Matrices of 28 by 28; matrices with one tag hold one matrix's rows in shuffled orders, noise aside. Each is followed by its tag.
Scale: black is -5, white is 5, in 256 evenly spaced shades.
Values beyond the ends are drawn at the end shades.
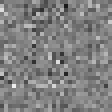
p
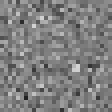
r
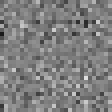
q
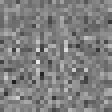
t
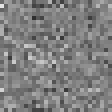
p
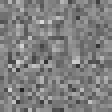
r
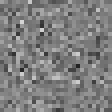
r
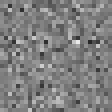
r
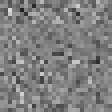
r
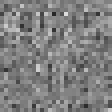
t
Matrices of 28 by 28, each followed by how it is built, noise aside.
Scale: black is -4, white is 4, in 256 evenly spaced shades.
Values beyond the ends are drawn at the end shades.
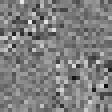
block diagonal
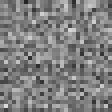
blocks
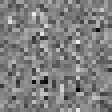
uneven columns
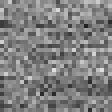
blocks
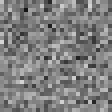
blocks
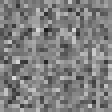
blocks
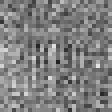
blocks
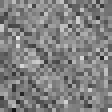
Toeplitz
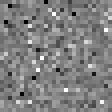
sparse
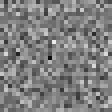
noise
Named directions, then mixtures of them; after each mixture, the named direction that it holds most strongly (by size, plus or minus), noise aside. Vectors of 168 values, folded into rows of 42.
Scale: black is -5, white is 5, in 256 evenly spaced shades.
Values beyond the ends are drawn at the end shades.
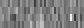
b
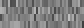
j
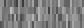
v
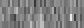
b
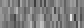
b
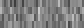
v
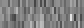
b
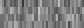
v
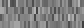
j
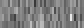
b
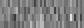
b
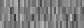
v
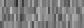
v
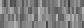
v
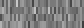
j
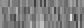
b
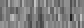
b
